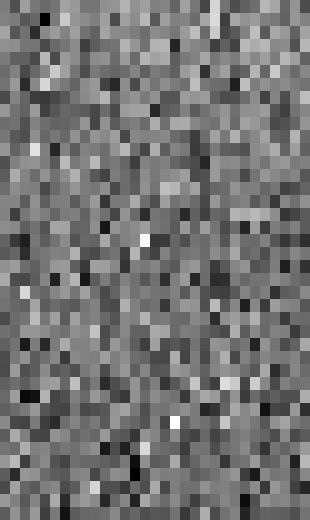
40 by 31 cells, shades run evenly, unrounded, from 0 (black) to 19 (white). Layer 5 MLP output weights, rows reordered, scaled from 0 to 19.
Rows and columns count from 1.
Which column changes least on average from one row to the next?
9
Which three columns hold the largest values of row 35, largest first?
15, 3, 31
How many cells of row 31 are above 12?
3
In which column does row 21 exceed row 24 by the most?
25
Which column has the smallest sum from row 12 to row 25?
21
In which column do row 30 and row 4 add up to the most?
26
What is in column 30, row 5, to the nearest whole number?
12
